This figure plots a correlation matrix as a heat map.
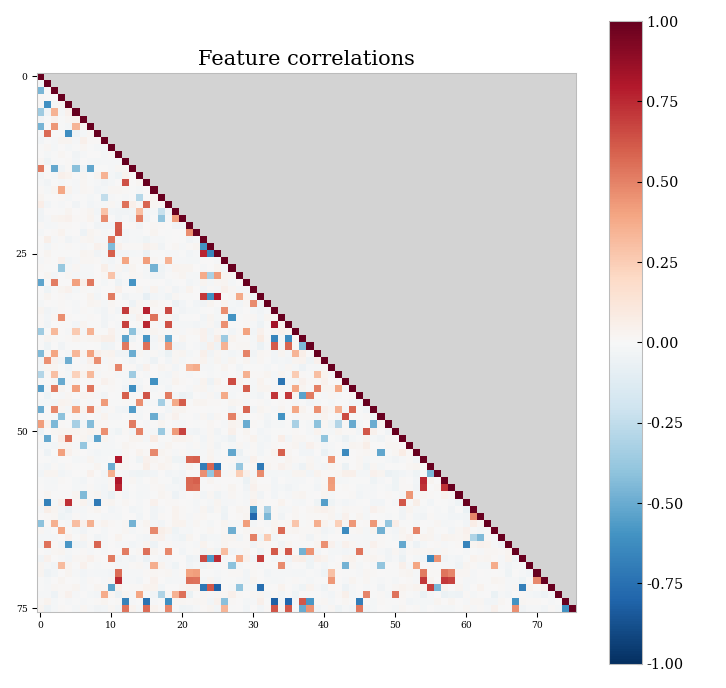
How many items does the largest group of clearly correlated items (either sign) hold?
13
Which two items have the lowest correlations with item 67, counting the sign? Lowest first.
74, 37
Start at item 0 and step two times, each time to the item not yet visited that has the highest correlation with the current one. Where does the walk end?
49
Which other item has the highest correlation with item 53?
34
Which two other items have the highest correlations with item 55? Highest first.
72, 24
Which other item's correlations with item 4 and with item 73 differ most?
60
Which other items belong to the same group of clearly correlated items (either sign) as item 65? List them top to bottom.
30, 32, 61, 62
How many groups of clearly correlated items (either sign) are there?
9
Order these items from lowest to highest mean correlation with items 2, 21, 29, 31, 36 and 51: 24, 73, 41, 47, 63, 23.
24, 73, 41, 23, 63, 47
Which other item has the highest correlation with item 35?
33
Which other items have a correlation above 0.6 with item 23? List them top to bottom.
25, 31, 68
